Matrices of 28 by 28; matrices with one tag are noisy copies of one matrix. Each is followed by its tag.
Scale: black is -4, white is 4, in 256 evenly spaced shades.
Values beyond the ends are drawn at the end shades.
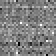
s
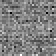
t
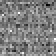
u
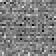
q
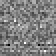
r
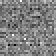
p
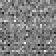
r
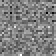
t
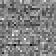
p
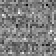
u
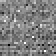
r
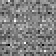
r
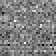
r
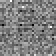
q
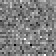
p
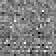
r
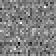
s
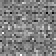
t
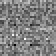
p
